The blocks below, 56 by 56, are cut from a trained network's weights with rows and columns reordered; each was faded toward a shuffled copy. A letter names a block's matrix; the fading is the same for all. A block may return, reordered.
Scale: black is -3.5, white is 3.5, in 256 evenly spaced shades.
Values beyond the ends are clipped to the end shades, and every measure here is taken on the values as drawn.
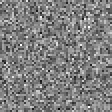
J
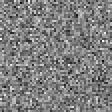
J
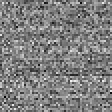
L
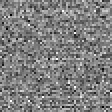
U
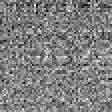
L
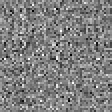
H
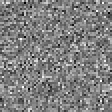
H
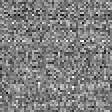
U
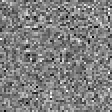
H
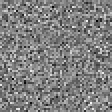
J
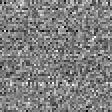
L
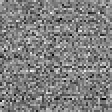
L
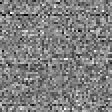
L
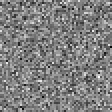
J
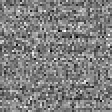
L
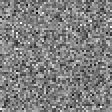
J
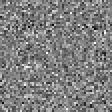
H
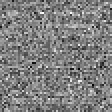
U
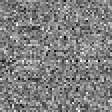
U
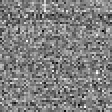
U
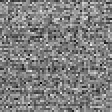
L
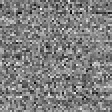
L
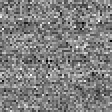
L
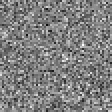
J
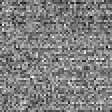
L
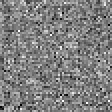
H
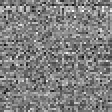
L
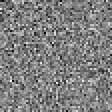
H
